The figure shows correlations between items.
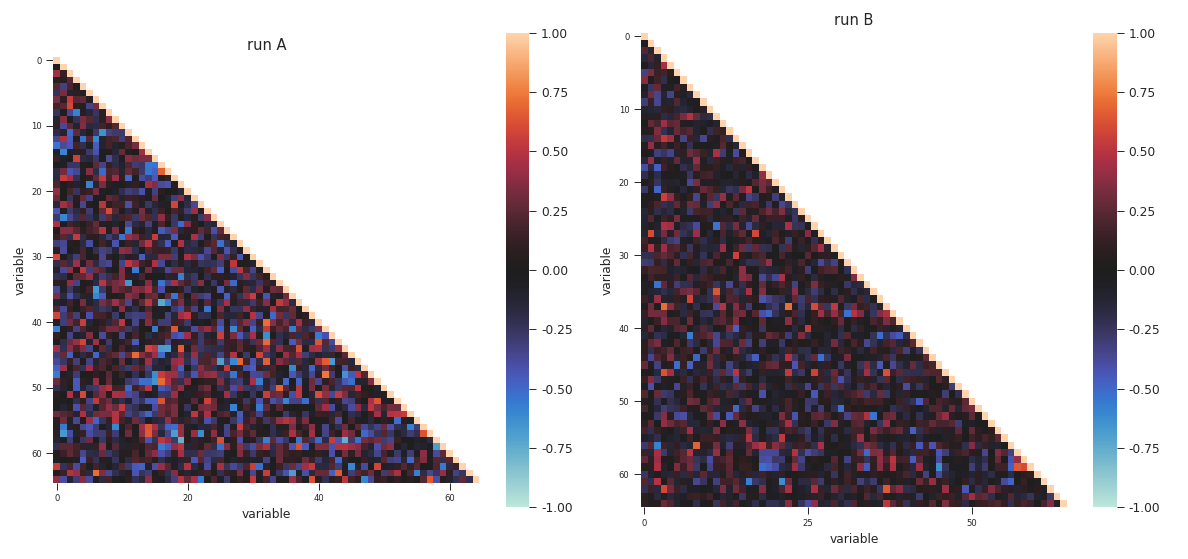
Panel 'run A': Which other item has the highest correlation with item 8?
23
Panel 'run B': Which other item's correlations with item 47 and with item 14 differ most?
30
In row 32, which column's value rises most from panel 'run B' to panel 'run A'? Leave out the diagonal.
40
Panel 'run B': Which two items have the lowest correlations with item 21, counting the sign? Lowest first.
61, 2
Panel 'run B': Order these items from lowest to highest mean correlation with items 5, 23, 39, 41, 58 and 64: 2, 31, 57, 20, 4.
20, 31, 4, 2, 57
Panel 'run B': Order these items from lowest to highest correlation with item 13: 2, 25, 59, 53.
53, 25, 59, 2
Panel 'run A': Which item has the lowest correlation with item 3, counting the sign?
8
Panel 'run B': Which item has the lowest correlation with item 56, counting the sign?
2
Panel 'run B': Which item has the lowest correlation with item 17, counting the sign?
44
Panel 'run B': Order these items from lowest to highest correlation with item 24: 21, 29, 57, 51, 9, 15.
57, 29, 51, 9, 15, 21
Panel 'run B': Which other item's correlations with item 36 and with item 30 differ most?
18
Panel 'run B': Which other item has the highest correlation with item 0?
6
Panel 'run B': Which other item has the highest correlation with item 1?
27
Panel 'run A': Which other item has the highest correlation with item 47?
26
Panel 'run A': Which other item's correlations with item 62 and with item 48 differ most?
0
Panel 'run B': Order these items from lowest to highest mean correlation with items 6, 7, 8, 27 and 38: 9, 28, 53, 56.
9, 53, 28, 56
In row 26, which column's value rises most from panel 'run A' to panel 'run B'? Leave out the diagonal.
46
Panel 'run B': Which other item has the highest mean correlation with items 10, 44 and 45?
22
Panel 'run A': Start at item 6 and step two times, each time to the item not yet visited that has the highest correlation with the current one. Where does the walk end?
43
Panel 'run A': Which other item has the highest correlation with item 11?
31
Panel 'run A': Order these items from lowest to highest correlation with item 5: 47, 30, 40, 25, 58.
40, 30, 25, 58, 47
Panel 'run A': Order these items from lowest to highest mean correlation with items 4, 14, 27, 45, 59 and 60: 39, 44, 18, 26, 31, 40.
18, 39, 26, 40, 31, 44
